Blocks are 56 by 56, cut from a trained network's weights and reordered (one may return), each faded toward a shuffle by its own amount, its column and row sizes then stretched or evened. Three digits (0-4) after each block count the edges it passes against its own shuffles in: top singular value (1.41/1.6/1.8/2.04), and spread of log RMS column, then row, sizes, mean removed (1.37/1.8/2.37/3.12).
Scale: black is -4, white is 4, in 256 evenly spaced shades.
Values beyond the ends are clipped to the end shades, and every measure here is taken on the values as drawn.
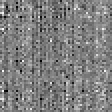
4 2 2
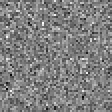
0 1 0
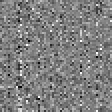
1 3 0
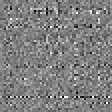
3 2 3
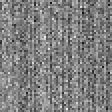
4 0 0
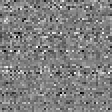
0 0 4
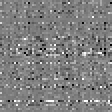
1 1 4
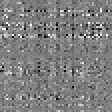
2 1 4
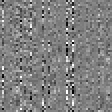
4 4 0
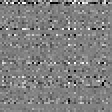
3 1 4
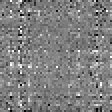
2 3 2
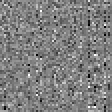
0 3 0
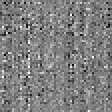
2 2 2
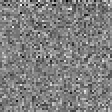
1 1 2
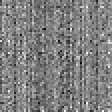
4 2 2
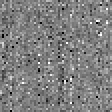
0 3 0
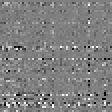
1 2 4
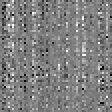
3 4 2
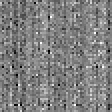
4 2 2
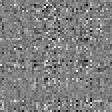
2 3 3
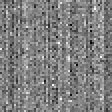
4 2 0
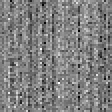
4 3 0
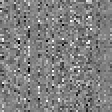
1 4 1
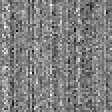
4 3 0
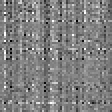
4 2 3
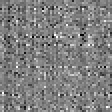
2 0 3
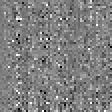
0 3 2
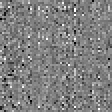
0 3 1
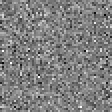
0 2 1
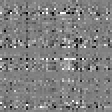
2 2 4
